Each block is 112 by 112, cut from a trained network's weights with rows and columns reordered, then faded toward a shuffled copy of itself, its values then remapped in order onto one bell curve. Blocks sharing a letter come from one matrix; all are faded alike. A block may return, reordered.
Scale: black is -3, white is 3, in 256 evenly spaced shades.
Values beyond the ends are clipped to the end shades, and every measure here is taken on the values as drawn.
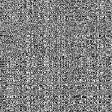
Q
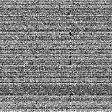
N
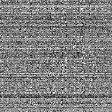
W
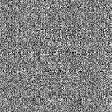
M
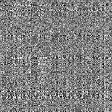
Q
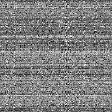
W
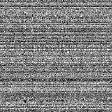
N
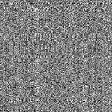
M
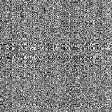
Q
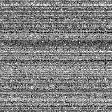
N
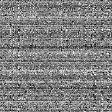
W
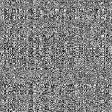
Q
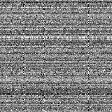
N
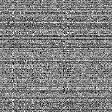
W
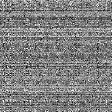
W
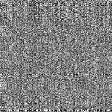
M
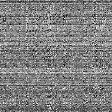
W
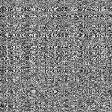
Q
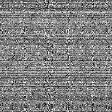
W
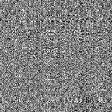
M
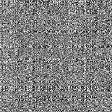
Q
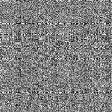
M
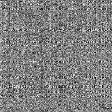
Q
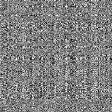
Q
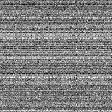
N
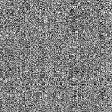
M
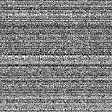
N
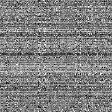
W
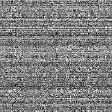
W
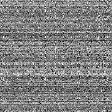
W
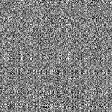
M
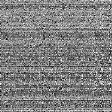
W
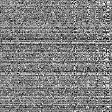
W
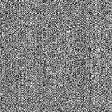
M
